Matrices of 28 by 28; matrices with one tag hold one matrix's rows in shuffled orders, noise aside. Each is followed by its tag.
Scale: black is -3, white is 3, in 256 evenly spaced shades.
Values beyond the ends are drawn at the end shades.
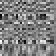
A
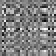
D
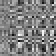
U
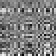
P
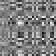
U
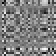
D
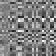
U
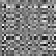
D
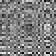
P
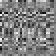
A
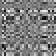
D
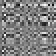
D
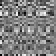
A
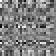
A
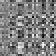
U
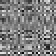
P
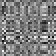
D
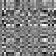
D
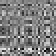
P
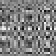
P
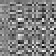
U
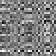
P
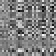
U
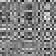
P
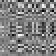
U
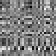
P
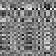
P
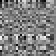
A
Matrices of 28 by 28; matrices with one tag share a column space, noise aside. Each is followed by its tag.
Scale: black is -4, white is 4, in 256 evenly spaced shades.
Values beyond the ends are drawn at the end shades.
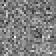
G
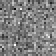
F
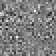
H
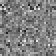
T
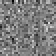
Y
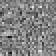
H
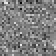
F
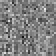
G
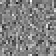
Y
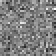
F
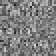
T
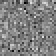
F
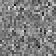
T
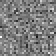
G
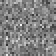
Y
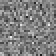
H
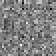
F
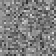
F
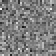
F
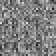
F
